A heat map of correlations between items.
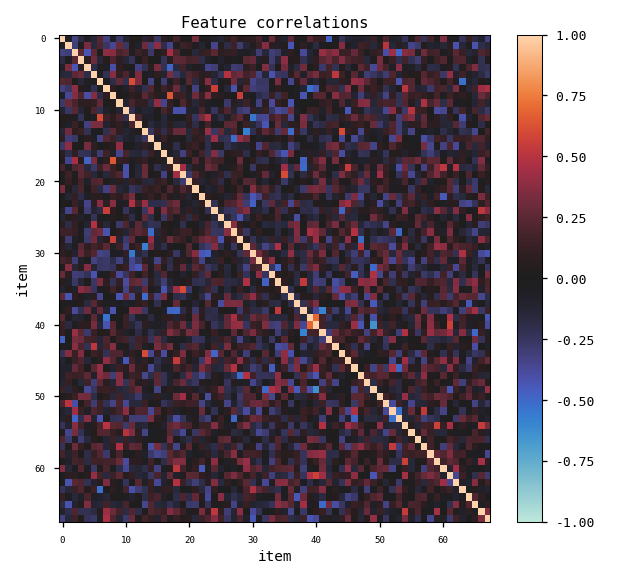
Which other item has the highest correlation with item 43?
5
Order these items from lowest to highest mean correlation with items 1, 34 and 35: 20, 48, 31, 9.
20, 31, 9, 48
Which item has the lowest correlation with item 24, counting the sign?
44
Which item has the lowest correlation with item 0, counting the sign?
42
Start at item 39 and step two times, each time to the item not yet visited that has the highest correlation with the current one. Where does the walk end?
61
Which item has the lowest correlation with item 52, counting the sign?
53
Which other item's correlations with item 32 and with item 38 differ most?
34
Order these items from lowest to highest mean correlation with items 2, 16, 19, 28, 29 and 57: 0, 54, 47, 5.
0, 47, 5, 54
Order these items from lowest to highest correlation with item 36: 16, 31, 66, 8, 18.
66, 18, 8, 31, 16
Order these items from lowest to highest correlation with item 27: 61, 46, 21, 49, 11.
49, 21, 11, 61, 46
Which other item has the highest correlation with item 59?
54
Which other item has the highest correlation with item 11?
6
